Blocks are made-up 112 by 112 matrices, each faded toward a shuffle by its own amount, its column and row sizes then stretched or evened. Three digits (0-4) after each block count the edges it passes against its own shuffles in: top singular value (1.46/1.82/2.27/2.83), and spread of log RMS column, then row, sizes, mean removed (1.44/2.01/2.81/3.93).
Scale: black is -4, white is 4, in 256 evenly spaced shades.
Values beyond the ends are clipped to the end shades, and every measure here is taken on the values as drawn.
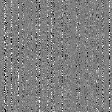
2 4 0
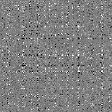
3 3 2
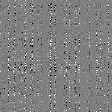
0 4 2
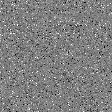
0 0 1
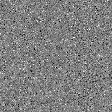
1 1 0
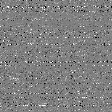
0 1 3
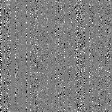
0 4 0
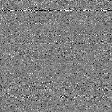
3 0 3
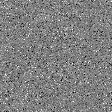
0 0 1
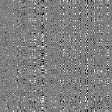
4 4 2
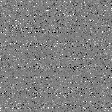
0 1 3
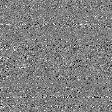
0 1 3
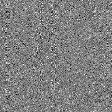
2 2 0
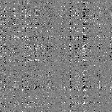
3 3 3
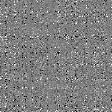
2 3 2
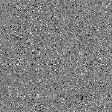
1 1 2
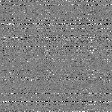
3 1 4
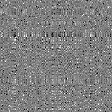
4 2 1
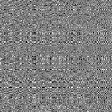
4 2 3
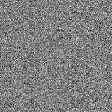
3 1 1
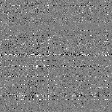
2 2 3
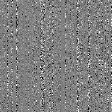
1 4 0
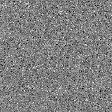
0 0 2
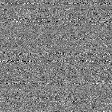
0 0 3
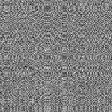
4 0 2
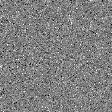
1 1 0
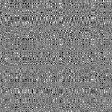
4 2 3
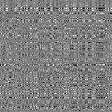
4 0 4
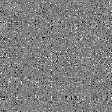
2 2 2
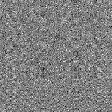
3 0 0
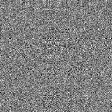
2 1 2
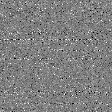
0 0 2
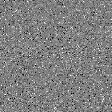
2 0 1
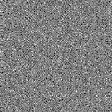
3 1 0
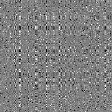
4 3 1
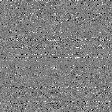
2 1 3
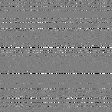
4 0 4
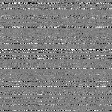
4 0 4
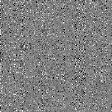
2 3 1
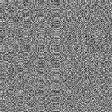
4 1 2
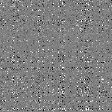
1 3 3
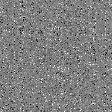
1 2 0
